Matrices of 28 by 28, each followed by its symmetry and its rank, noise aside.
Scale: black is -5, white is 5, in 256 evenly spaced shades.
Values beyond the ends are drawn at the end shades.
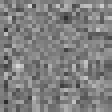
antisymmetric, rank four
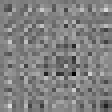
symmetric, rank three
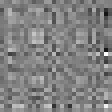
no symmetry, rank three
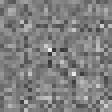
symmetric, rank five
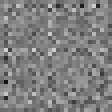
symmetric, rank five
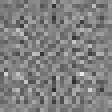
no symmetry, rank five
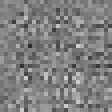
no symmetry, rank five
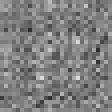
symmetric, rank five
